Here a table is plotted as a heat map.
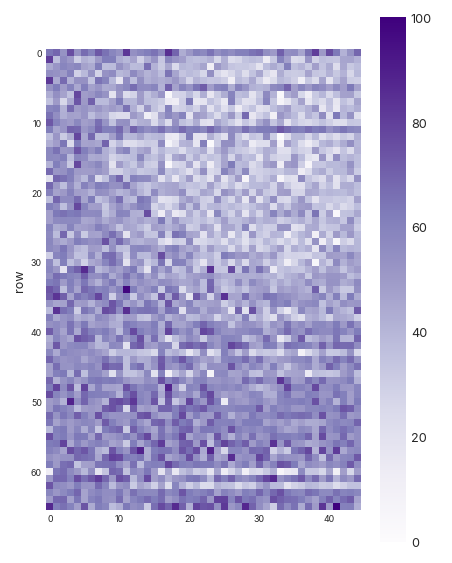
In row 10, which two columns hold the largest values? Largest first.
0, 7
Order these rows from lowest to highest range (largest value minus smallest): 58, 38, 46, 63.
63, 38, 58, 46
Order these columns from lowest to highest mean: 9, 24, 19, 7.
24, 19, 9, 7
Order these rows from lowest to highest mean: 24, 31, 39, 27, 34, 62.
27, 62, 24, 31, 34, 39
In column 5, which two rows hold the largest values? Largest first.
31, 48
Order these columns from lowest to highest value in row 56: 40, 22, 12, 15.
40, 12, 15, 22
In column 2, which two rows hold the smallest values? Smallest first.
31, 7
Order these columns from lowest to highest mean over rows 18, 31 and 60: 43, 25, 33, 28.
33, 25, 28, 43
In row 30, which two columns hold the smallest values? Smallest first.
38, 34
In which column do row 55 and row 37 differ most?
19
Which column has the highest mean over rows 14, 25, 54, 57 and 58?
4
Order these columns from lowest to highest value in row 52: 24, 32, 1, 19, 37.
1, 32, 37, 24, 19
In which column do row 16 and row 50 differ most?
17
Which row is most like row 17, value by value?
43
